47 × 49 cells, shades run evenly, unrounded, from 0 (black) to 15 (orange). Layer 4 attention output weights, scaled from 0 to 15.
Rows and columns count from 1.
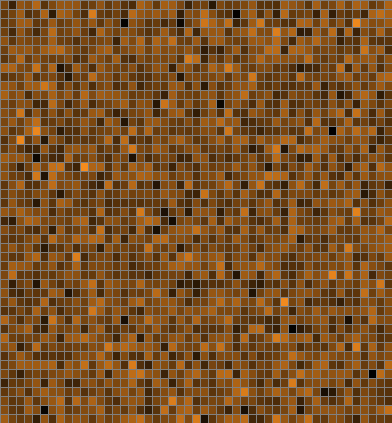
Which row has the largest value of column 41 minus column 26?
41
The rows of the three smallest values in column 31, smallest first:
46, 21, 14
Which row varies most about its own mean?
2
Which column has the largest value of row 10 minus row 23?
5
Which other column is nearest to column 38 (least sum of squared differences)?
39
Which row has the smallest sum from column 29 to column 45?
37
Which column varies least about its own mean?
1
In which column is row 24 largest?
45
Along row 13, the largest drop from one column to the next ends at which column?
4
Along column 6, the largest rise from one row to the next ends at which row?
47
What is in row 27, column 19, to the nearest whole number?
7
